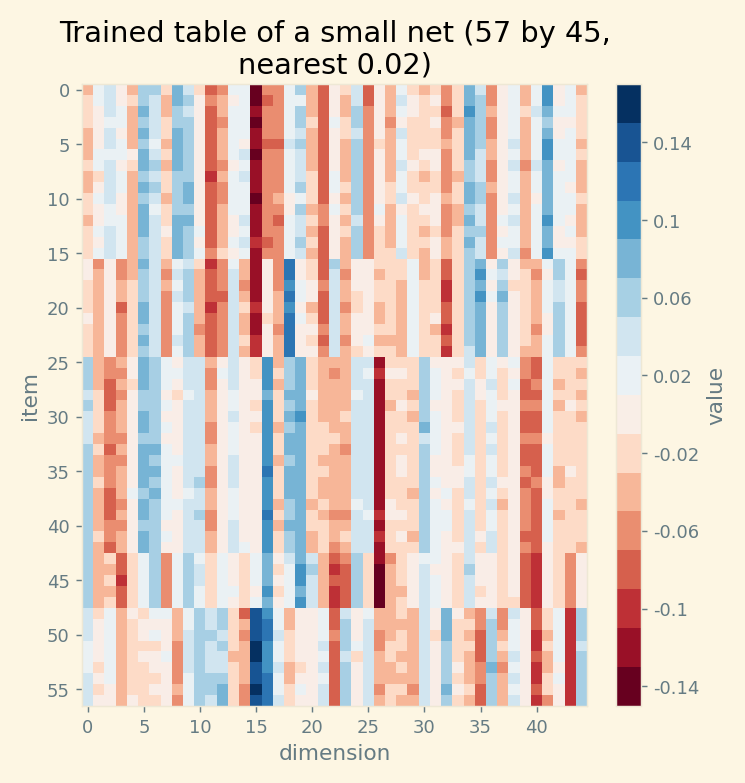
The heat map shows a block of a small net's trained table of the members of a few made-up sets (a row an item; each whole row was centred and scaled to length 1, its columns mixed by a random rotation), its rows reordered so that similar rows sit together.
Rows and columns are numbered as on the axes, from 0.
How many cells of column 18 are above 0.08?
9
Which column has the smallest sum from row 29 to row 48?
26
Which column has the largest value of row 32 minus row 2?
16
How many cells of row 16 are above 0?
14
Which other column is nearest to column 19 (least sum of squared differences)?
6
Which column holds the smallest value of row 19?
15
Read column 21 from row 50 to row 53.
0.02 0.04 0.02 0.04
